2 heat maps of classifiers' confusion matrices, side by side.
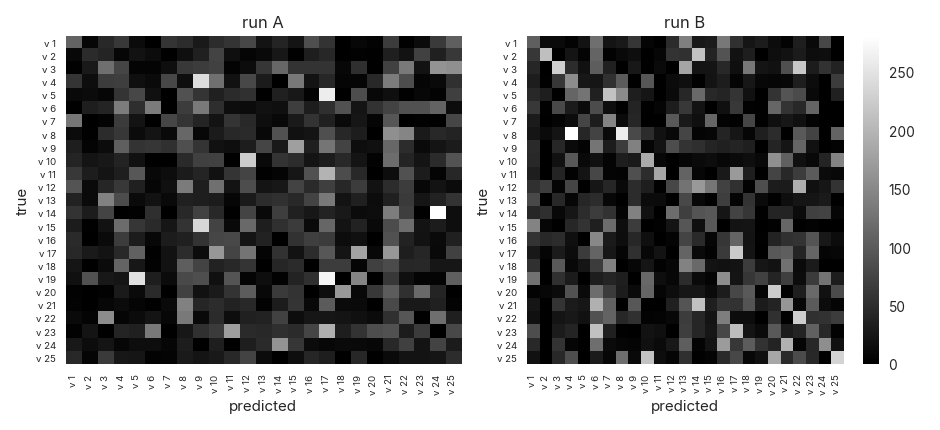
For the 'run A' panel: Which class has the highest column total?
v 17
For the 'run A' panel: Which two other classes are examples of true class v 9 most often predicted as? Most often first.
v 15, v 17
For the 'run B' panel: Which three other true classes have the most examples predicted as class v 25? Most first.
v 10, v 8, v 20
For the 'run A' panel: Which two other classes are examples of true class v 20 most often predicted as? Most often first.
v 18, v 23
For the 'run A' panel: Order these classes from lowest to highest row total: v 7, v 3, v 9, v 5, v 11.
v 7, v 5, v 11, v 9, v 3
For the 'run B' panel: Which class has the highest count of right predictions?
v 8
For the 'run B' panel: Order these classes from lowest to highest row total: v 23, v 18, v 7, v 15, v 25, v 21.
v 7, v 15, v 18, v 23, v 25, v 21
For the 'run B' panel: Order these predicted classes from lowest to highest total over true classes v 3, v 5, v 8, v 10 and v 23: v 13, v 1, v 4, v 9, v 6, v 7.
v 9, v 1, v 7, v 13, v 6, v 4
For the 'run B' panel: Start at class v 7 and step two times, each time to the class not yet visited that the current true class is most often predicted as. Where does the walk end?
v 1
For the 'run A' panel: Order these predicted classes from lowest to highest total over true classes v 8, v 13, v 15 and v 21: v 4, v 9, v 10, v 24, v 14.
v 24, v 10, v 14, v 4, v 9
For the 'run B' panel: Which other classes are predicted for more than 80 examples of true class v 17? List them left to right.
v 6, v 13, v 20, v 21, v 23
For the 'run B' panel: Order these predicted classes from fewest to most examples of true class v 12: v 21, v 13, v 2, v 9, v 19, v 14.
v 21, v 9, v 2, v 19, v 13, v 14
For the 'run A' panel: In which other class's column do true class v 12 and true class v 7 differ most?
v 10
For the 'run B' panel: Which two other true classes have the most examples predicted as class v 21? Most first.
v 24, v 18
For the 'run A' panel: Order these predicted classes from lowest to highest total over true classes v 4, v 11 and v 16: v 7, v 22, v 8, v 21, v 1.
v 8, v 7, v 1, v 22, v 21
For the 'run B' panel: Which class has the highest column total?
v 6
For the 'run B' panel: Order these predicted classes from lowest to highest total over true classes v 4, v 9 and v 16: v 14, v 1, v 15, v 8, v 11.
v 11, v 15, v 14, v 1, v 8
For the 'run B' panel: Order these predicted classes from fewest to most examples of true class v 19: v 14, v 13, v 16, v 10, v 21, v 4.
v 14, v 4, v 13, v 21, v 10, v 16
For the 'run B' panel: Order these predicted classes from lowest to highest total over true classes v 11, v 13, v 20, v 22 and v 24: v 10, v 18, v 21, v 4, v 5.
v 5, v 4, v 10, v 21, v 18
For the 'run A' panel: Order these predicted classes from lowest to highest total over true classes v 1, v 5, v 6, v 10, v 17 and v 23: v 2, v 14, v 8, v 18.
v 2, v 18, v 14, v 8
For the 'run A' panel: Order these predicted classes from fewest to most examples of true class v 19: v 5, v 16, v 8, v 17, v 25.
v 16, v 8, v 25, v 5, v 17
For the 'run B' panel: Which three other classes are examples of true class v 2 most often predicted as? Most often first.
v 14, v 6, v 16
